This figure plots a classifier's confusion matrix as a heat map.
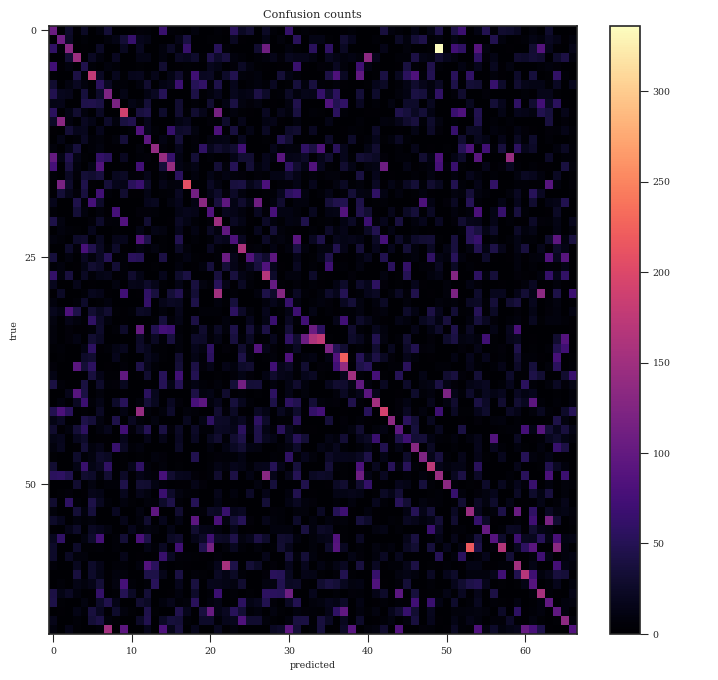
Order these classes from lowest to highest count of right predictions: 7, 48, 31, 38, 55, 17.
31, 55, 7, 38, 48, 17
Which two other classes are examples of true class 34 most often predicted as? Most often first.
33, 32
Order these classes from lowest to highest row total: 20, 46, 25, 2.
46, 20, 25, 2
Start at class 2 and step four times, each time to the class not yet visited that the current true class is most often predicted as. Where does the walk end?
14
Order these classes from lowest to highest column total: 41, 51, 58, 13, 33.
58, 13, 33, 41, 51
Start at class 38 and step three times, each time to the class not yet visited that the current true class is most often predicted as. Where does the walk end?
40
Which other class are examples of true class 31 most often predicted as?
2
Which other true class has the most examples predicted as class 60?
66
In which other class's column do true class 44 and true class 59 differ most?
22
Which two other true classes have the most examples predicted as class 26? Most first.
19, 35
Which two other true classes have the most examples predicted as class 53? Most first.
57, 13
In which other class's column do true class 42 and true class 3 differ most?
11
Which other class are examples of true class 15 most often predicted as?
42
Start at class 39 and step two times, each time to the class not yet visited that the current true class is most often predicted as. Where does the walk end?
4
